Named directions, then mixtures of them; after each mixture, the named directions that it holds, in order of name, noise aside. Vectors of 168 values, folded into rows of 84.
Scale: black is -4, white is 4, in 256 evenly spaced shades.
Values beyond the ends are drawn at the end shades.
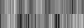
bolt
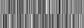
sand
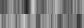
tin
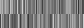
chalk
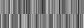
chalk, sand, tin.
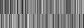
chalk.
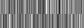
sand.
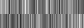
chalk, sand, tin.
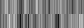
bolt, sand.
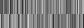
chalk.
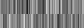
sand, tin.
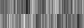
sand, tin.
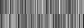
bolt, chalk, sand.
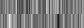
bolt, sand, tin.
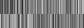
chalk.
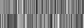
bolt, chalk, sand.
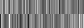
bolt, chalk, sand.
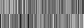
bolt, chalk.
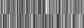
sand.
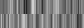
chalk, tin.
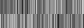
chalk, sand, tin.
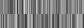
chalk, sand, tin.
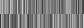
chalk.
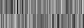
chalk, sand.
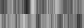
tin.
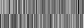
chalk.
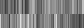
bolt, chalk, tin.
